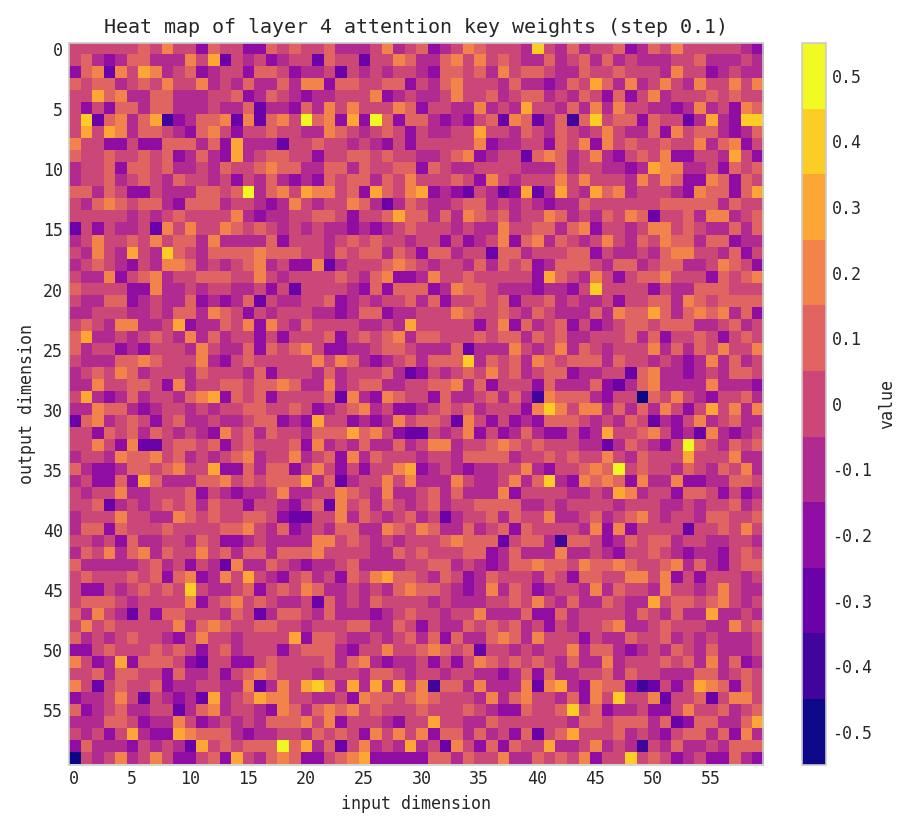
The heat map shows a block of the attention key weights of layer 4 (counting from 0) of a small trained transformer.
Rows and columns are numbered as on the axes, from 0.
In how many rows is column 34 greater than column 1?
23
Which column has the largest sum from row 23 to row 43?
41
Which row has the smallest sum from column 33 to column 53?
31
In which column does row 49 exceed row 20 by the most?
19
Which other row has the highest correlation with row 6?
12
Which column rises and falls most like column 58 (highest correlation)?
45
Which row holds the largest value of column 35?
7
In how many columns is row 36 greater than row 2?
25
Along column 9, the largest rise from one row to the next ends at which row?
56
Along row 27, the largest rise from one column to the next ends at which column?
49
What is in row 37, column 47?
0.3
